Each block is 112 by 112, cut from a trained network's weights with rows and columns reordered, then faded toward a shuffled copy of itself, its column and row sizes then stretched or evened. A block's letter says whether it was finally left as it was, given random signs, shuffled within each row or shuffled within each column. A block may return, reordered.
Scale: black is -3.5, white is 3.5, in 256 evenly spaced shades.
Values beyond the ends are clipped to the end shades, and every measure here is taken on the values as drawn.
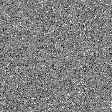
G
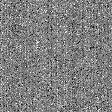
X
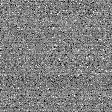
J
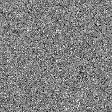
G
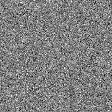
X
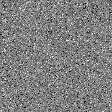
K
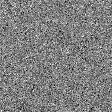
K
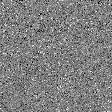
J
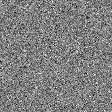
K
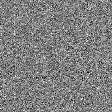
X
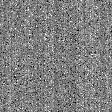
K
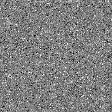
G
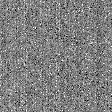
K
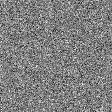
K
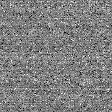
X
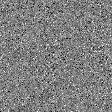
K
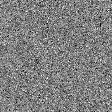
K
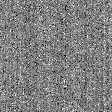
K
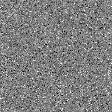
G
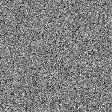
K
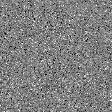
G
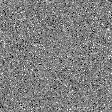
G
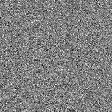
X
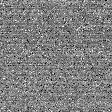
J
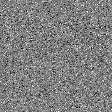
G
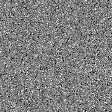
K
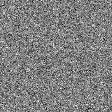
G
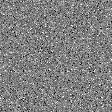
G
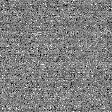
X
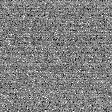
J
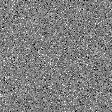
G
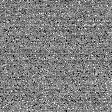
J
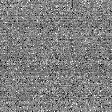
X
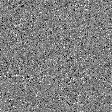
G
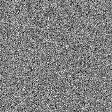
K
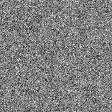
G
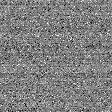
J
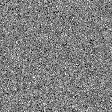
K
